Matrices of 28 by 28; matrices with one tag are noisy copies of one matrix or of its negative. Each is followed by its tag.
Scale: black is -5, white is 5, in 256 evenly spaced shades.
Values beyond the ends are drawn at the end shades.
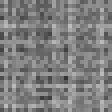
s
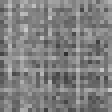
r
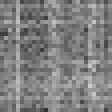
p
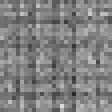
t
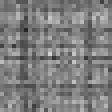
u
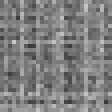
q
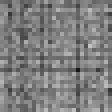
r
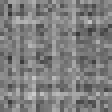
t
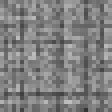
q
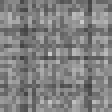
u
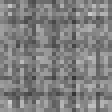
t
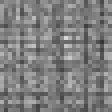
q
